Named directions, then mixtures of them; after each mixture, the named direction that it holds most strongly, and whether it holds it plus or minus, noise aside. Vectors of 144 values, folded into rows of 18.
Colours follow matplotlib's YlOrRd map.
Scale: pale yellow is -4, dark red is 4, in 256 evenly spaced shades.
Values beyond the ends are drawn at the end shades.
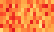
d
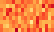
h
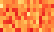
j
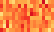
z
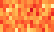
h, minus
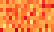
h, plus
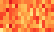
d, plus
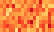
h, minus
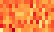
d, plus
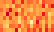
h, plus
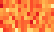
j, minus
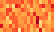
h, plus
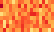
z, plus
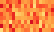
d, plus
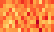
j, minus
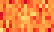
z, minus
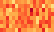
h, minus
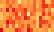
j, plus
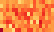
j, plus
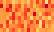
d, plus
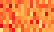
d, plus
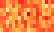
j, minus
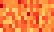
j, minus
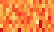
d, minus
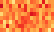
z, plus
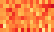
h, plus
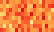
h, plus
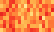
d, plus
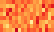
h, plus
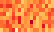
h, minus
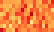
d, minus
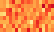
h, plus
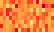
h, plus
